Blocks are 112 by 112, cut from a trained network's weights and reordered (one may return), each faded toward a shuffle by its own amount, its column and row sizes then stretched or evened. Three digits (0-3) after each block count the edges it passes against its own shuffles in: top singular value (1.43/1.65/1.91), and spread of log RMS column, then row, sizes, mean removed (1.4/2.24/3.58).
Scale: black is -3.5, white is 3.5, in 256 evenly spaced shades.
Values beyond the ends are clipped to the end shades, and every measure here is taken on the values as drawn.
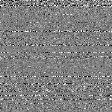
2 0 3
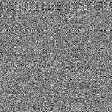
3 0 2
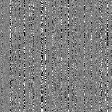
3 3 0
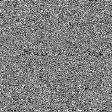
0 1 2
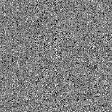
0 2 1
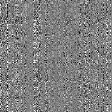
3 3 1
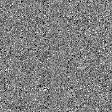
0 2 1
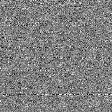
1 0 2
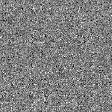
1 1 1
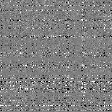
1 2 3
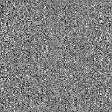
1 2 1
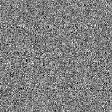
1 1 1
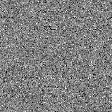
1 0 1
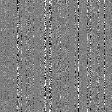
3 3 0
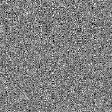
2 2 0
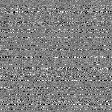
2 0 3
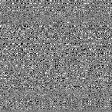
2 0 3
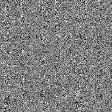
1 2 1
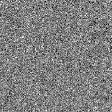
2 1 1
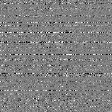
2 1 3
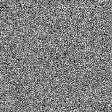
2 1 0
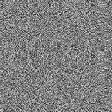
3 0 1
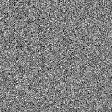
2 1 0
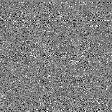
2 1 2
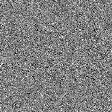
0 1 1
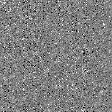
0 2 1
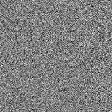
3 1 0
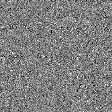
0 1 1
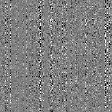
2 3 1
